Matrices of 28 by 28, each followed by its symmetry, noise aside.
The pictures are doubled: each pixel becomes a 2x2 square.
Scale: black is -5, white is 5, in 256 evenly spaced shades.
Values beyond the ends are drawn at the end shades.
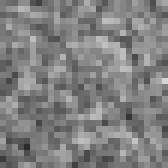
symmetric across the other diagonal.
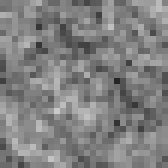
symmetric across the other diagonal.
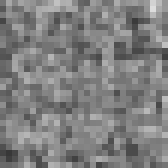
antisymmetric.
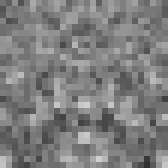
mirrored left to right.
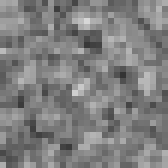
symmetric across the other diagonal.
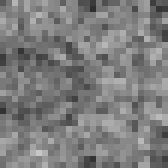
mirrored top to bottom.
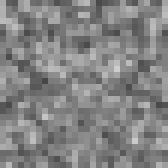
mirrored left to right.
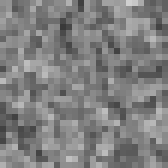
antisymmetric.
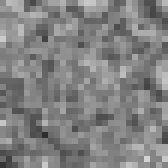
symmetric across the other diagonal.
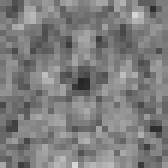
mirrored left to right.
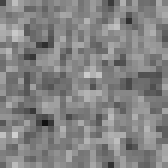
mirrored top to bottom.
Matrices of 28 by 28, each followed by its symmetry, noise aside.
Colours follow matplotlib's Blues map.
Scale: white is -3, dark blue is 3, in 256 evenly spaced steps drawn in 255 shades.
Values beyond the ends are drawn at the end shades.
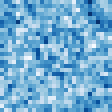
symmetric across the other diagonal.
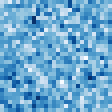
symmetric across the other diagonal.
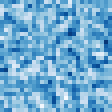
antisymmetric.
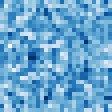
mirrored top to bottom.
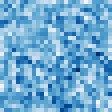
symmetric.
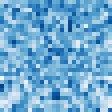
mirrored left to right.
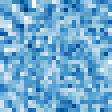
antisymmetric.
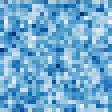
antisymmetric.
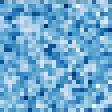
symmetric.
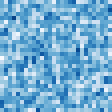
same after a half turn.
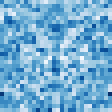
mirrored left to right.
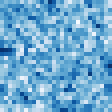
symmetric.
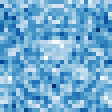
mirrored left to right.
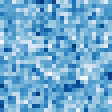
antisymmetric.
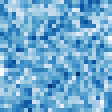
same after a half turn.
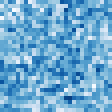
symmetric.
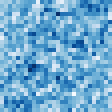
same after a half turn.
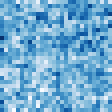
antisymmetric.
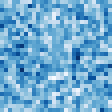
antisymmetric.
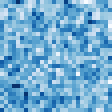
symmetric across the other diagonal.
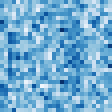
mirrored top to bottom.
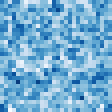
mirrored left to right.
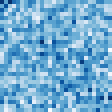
symmetric.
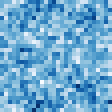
mirrored top to bottom.
